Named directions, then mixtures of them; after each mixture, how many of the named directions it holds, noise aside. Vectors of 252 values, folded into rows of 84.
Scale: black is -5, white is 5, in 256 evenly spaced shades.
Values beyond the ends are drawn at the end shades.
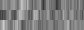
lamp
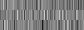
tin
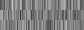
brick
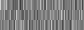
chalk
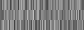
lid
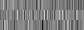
one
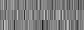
one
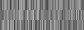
one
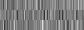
one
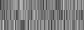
three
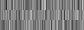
four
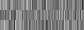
four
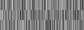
two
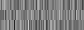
three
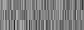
four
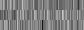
four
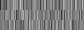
one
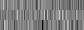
one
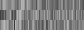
four
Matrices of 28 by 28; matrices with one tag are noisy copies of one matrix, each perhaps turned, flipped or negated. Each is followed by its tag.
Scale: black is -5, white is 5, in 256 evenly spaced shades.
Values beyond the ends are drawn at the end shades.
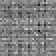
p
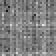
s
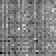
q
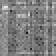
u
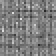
p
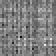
p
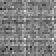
s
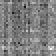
u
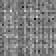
p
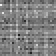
p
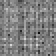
p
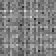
p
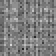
p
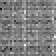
s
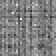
p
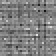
p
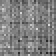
q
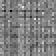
p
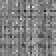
p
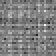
p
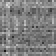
u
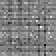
p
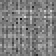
p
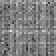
s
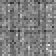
s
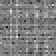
p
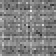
s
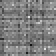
s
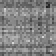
u
